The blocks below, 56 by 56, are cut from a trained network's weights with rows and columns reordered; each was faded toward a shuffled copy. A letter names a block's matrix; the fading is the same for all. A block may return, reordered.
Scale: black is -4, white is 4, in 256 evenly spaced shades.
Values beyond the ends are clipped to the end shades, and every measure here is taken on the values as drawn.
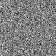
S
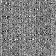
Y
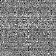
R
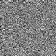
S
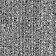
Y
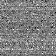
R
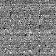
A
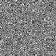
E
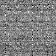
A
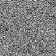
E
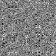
E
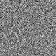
S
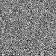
S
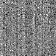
Y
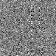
E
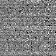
A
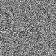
S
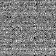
R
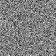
S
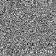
S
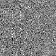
E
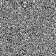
E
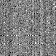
Y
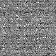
R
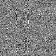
E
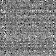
A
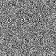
S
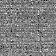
R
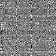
R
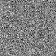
S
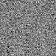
S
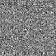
S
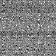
R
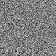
S
